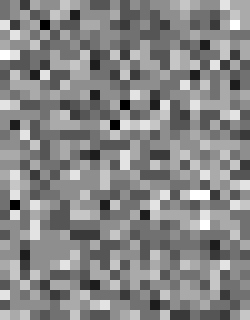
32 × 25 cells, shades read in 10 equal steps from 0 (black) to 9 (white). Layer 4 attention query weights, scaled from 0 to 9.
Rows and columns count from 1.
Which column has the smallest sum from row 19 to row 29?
15
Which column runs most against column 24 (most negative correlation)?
2
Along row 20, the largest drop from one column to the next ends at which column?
22
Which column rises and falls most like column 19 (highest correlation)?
21
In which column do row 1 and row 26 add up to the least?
3
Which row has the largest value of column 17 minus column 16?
11
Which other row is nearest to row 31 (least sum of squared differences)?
4
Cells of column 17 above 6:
5
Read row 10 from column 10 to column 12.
1 5 5
